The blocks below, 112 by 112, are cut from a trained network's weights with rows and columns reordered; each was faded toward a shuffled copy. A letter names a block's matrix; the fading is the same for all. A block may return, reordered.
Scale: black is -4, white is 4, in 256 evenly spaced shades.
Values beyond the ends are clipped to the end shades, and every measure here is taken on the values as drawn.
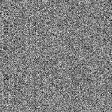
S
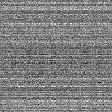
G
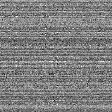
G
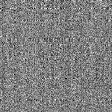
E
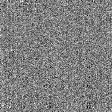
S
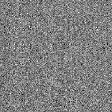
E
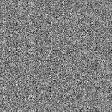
S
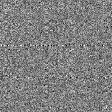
S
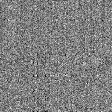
S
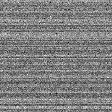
G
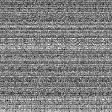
G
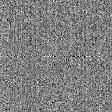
E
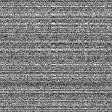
G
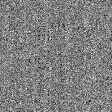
S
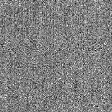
E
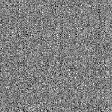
E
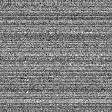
G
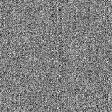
S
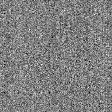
S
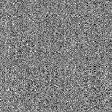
E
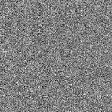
S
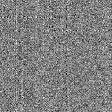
E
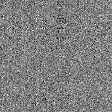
E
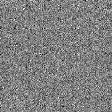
E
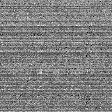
G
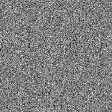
S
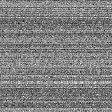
G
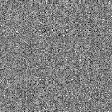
E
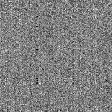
S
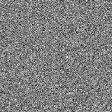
S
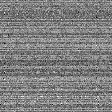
G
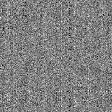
E
